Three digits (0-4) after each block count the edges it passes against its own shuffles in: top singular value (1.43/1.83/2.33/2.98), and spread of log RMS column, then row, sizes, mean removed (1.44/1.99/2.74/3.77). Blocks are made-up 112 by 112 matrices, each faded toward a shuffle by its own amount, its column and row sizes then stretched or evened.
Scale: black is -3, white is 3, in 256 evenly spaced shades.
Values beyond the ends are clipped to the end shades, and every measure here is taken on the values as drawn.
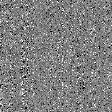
1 3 0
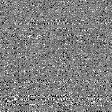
2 1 3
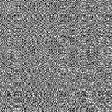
4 0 2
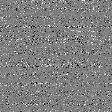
1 1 3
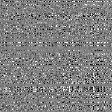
3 2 4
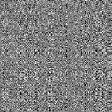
3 3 2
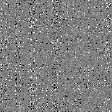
0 3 1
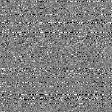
2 1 4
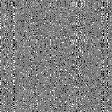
3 3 0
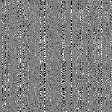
3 4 0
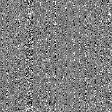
1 4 0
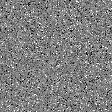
0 1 0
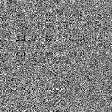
2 1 2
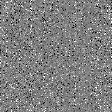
1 3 0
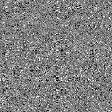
2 1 2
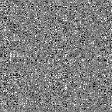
2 2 2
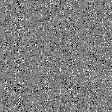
0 3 1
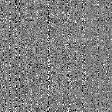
0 4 2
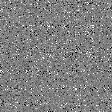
0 1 2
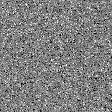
1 0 0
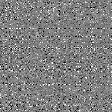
3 2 3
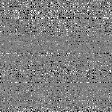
2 2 4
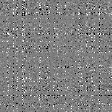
2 3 3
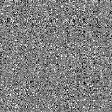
2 2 2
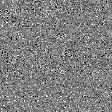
0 1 2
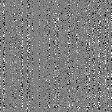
1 4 1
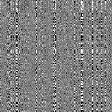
4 4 1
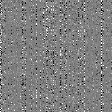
3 4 0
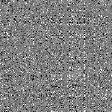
2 3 2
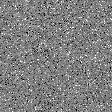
0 0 0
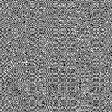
4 0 1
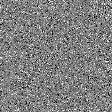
0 1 0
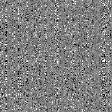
2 4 1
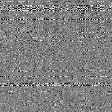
3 1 4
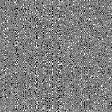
3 3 0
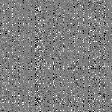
2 4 2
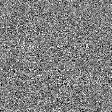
0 1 2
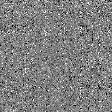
0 2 1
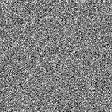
2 0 0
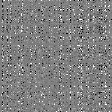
2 4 3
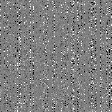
1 4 0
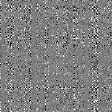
3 4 3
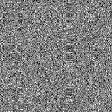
3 1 0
